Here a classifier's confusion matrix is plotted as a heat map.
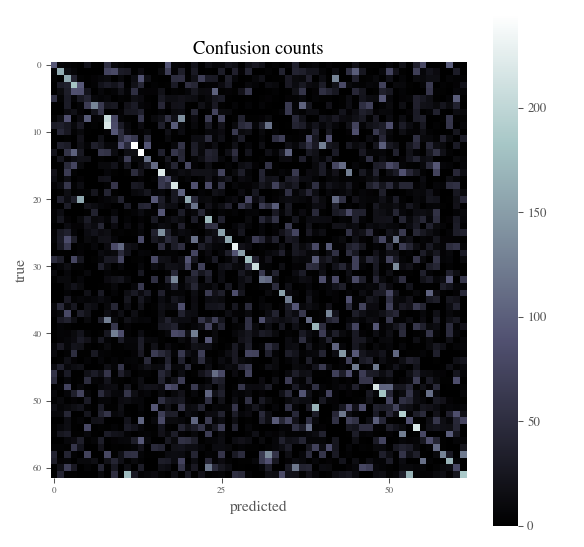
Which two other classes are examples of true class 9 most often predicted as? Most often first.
8, 32
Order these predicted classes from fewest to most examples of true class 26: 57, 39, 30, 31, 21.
39, 57, 31, 30, 21
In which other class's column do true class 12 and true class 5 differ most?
40
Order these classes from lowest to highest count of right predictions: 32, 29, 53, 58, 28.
53, 32, 58, 28, 29
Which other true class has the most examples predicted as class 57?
15
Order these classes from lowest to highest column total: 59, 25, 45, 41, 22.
22, 41, 59, 25, 45
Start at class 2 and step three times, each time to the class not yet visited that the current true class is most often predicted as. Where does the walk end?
18
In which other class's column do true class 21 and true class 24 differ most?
33
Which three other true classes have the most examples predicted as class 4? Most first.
20, 3, 49
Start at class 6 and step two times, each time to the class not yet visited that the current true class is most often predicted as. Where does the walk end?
41
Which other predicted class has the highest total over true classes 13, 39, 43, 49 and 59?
23
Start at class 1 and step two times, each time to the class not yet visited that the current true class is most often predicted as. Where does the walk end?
48
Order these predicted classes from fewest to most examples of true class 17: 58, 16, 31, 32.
58, 32, 31, 16
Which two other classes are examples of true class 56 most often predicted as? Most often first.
13, 49
